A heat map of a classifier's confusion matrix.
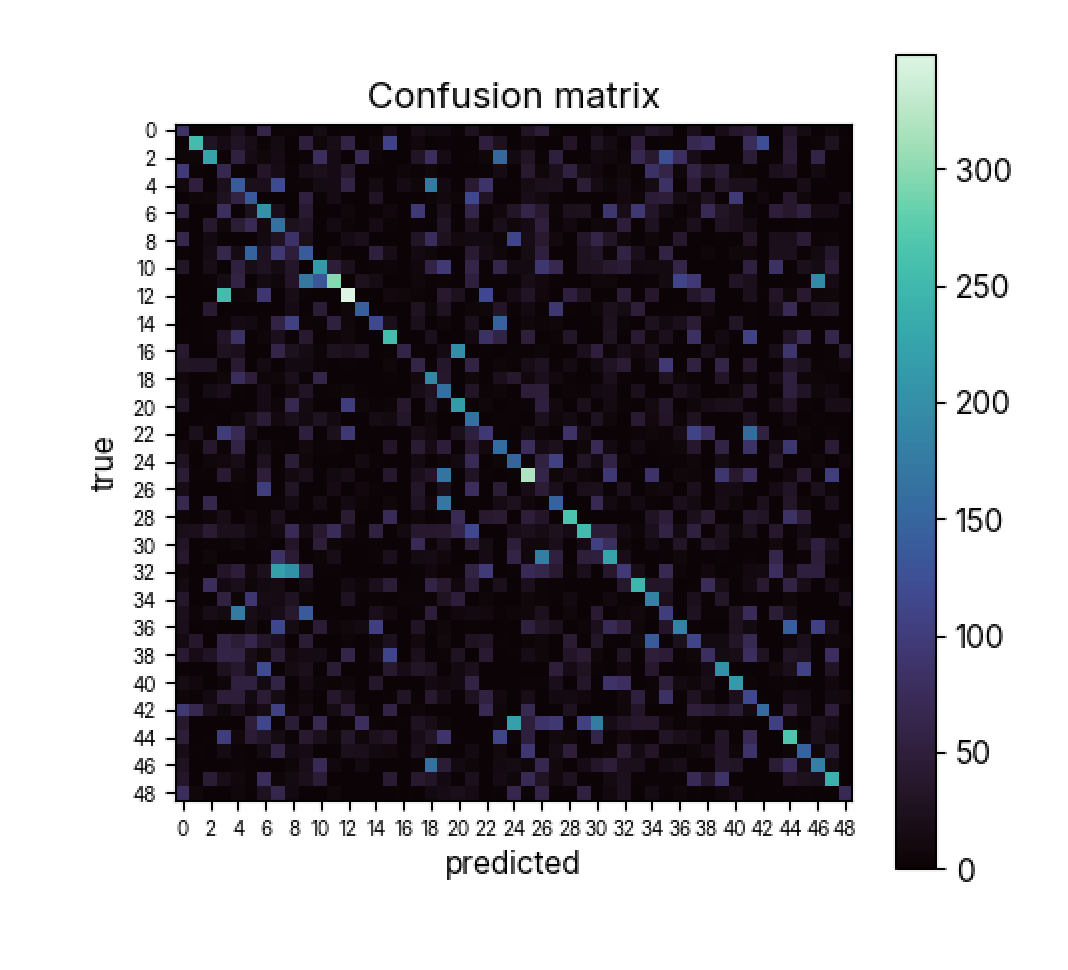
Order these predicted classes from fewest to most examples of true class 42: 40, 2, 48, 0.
48, 2, 40, 0
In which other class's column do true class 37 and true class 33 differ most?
34
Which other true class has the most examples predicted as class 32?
40
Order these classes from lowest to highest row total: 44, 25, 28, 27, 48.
48, 27, 28, 44, 25
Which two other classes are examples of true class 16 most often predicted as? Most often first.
20, 44
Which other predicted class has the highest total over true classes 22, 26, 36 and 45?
41
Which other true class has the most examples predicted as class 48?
16
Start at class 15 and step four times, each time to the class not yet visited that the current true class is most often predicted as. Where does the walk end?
18
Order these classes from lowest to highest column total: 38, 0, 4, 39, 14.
14, 38, 39, 0, 4
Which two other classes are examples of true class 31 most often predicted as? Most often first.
26, 7
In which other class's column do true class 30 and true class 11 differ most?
9
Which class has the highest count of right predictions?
12
